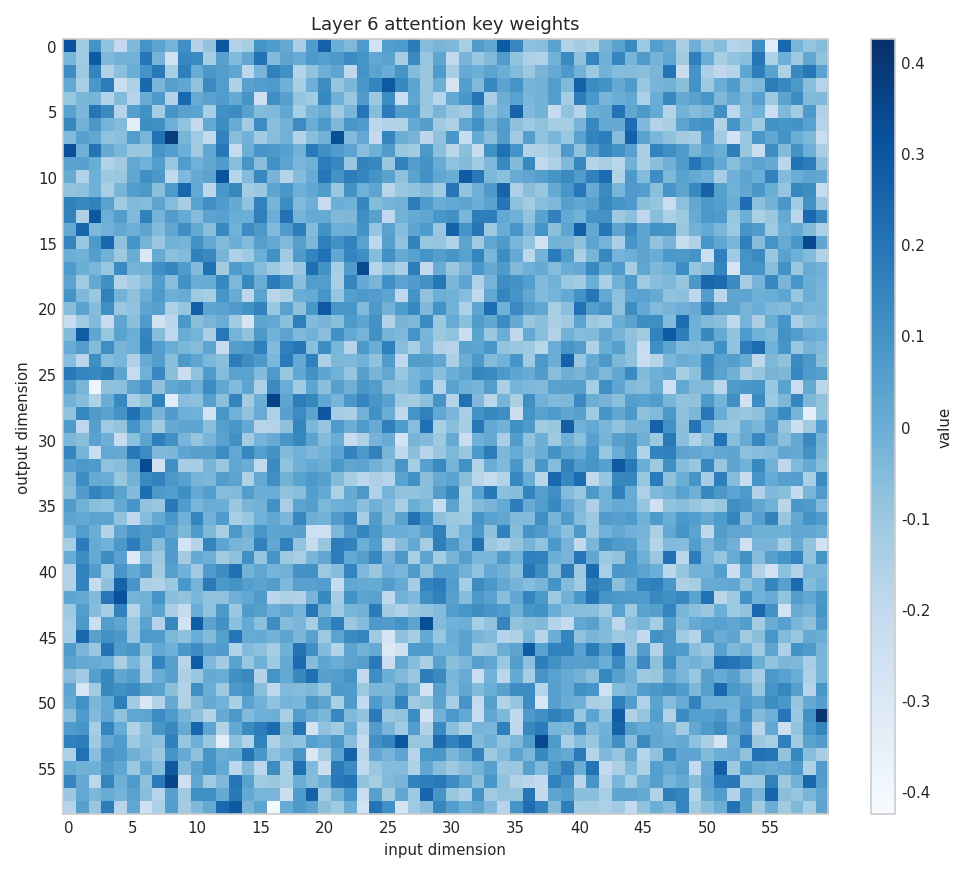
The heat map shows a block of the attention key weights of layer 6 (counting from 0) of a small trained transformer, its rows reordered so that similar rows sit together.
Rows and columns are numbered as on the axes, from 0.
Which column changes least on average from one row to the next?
44
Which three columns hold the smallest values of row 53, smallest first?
12, 51, 23
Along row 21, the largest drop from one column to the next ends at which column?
7
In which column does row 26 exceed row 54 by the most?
19
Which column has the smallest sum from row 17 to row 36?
26
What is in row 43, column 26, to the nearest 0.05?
-0.15
